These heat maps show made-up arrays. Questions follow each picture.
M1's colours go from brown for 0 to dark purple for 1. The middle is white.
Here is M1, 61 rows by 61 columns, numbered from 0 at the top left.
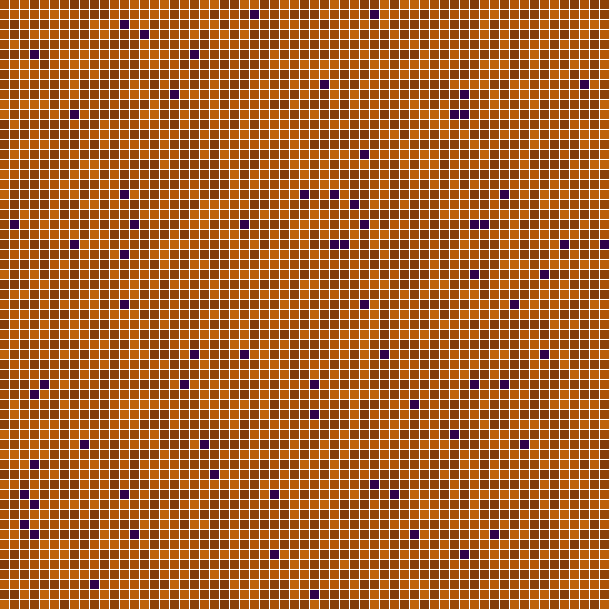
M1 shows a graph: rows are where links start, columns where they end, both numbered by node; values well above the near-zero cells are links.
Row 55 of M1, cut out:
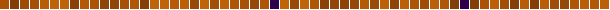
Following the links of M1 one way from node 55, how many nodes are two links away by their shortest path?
3
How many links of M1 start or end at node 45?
2
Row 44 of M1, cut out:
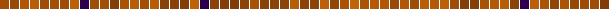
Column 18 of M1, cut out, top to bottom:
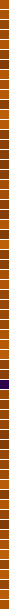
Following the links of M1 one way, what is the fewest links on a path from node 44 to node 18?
4
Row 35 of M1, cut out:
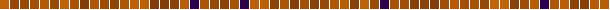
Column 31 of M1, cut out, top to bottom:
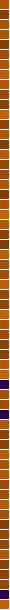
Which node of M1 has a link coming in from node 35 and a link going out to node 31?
node 38
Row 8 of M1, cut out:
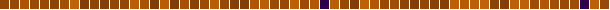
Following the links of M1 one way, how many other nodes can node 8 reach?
7
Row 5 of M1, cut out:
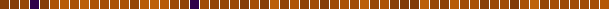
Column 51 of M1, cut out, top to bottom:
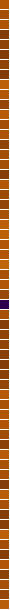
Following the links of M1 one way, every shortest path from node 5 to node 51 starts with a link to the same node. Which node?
node 19
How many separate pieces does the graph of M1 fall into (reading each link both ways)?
11
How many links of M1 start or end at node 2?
3
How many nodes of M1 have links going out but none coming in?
10
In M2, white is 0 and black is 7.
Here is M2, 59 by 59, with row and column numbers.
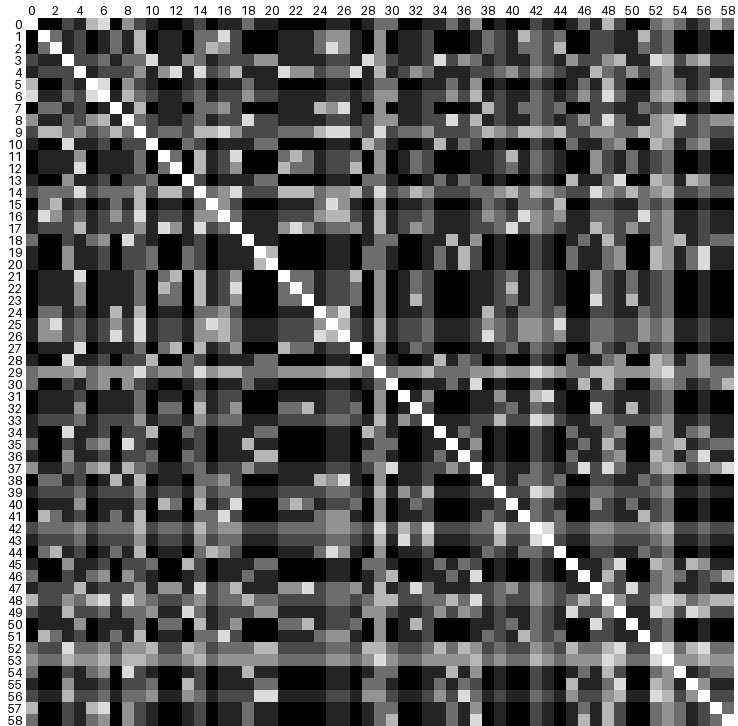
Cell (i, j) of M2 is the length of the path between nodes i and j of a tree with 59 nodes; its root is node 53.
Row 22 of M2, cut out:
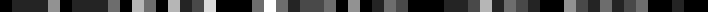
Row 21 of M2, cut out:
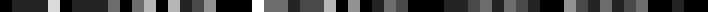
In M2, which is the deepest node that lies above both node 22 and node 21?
14
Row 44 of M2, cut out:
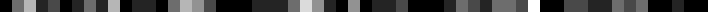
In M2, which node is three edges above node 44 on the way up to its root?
29
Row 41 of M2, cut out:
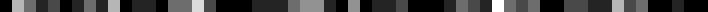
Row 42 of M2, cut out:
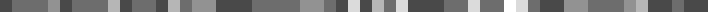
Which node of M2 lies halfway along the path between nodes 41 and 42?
9
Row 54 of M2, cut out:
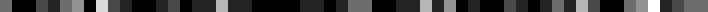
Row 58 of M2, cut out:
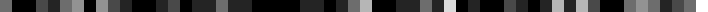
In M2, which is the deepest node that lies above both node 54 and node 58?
48
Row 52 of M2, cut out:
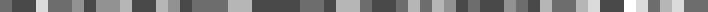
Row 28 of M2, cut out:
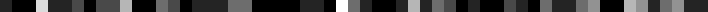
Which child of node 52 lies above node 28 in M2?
3
